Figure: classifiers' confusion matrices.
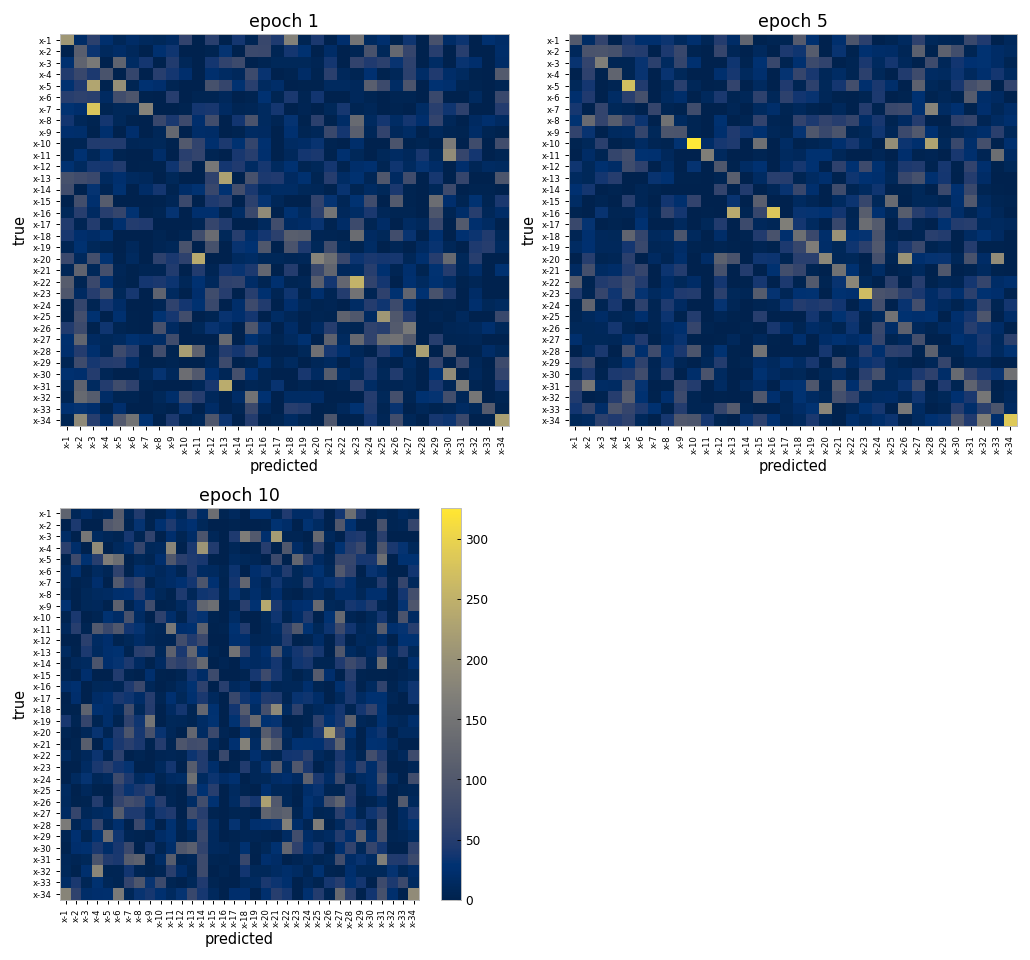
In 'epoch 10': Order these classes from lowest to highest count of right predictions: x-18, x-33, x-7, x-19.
x-7, x-33, x-18, x-19
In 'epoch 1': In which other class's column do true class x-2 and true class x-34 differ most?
x-6
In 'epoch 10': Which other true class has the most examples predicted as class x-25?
x-28
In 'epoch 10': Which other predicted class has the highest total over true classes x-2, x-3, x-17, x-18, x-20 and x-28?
x-21
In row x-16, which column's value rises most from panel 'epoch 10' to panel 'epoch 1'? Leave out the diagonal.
x-21
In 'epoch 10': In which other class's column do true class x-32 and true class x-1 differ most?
x-4
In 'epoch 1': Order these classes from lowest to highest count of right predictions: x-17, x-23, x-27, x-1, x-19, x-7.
x-19, x-17, x-27, x-23, x-7, x-1
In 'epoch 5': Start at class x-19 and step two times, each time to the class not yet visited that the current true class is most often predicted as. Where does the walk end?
x-2
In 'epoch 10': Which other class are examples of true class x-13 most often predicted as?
x-17
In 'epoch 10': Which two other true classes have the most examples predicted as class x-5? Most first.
x-29, x-2
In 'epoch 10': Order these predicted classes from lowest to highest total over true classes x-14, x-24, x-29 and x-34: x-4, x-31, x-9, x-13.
x-9, x-4, x-13, x-31
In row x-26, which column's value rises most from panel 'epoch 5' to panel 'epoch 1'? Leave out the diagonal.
x-27
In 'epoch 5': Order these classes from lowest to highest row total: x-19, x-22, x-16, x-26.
x-26, x-19, x-22, x-16
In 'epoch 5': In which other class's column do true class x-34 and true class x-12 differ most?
x-32
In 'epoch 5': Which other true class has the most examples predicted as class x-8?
x-9
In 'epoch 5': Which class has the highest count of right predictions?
x-10
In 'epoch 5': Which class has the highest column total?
x-5
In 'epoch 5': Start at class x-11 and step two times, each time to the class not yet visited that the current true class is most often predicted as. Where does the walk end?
x-20
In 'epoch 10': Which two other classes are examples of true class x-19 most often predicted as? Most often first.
x-9, x-28
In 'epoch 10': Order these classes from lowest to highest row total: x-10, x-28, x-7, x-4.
x-10, x-7, x-28, x-4
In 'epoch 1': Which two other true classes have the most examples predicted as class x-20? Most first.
x-28, x-22
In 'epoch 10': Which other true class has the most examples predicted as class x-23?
x-5
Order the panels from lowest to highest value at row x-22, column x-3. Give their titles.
epoch 10, epoch 5, epoch 1
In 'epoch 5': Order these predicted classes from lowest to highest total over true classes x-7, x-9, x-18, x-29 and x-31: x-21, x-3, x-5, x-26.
x-3, x-26, x-5, x-21
